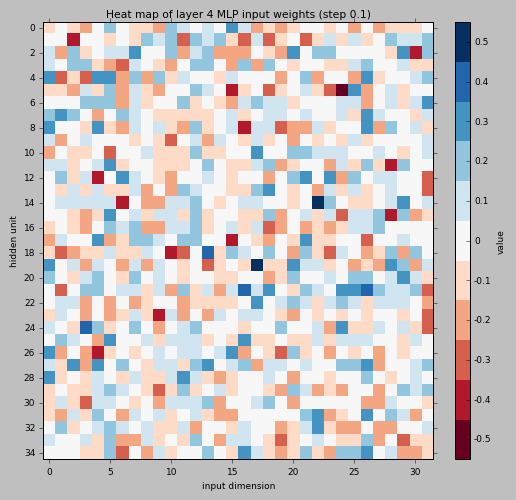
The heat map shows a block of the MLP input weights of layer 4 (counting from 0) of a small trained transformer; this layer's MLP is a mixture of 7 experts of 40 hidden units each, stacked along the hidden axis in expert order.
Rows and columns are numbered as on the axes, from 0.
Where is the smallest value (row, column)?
5, 24
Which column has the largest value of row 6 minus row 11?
28
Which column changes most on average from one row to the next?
4
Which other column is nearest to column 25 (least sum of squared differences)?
27
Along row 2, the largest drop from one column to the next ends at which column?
30
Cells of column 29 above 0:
14
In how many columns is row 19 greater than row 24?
11
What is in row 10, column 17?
0.3
